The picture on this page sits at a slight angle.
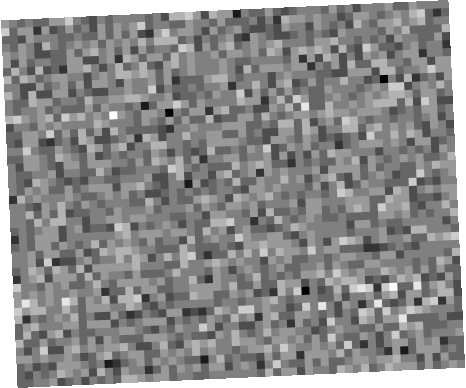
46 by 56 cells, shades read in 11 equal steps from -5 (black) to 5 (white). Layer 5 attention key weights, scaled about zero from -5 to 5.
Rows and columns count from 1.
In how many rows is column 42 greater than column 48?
17
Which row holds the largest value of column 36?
36
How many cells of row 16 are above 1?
7
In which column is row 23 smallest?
1
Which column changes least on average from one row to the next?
9
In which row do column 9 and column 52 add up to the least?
10
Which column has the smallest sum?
20
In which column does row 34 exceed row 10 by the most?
48
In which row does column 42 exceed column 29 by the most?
30
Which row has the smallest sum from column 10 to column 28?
38
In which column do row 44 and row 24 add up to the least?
12
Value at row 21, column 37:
0
